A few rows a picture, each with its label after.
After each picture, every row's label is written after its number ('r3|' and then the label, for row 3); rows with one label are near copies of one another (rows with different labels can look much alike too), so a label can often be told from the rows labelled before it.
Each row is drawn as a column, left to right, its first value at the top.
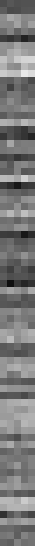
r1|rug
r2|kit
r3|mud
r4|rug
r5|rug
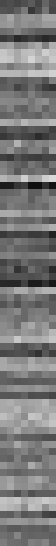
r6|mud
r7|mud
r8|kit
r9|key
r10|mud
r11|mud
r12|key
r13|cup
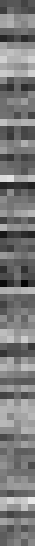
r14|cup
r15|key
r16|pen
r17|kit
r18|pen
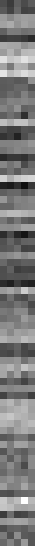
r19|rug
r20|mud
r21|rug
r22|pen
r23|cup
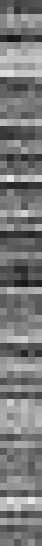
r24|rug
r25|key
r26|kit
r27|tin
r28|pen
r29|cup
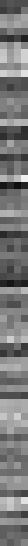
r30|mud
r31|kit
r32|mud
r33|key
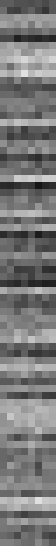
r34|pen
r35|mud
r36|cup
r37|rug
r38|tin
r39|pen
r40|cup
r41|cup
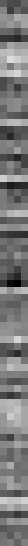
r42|key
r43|mud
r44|tin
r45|pen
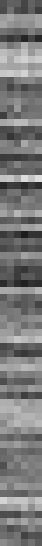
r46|pen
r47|key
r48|tin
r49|cup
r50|cup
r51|cup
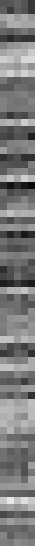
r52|tin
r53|pen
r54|pen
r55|pen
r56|mud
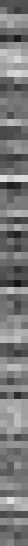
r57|key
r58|pen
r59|cup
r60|cup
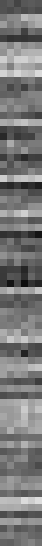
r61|rug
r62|kit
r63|rug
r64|tin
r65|pen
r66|pen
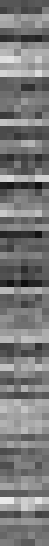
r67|pen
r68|pen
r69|rug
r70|kit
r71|kit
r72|pen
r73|key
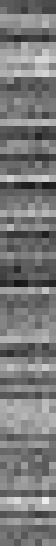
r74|tin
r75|cup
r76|kit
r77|mud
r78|pen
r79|rug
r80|pen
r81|mud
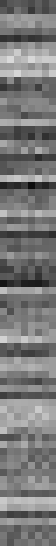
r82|kit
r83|cup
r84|key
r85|tin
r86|mud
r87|tin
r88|mud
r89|rug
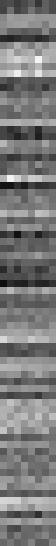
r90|kit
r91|key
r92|rug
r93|mud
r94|key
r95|rug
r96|kit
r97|mud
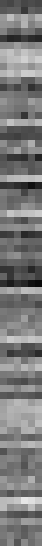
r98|kit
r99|tin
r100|tin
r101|pen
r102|kit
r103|tin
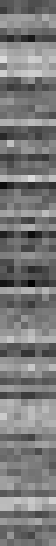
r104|mud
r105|kit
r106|key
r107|cup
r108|cup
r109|rug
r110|tin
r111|pen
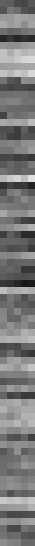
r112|pen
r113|key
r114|key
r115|cup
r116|cup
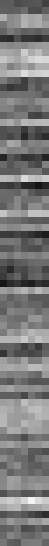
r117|tin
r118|kit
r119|kit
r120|key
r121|pen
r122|pen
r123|rug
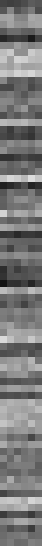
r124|tin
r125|key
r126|rug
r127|rug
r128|key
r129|pen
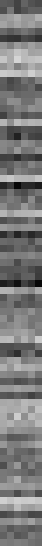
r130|pen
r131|key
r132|mud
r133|pen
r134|rug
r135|tin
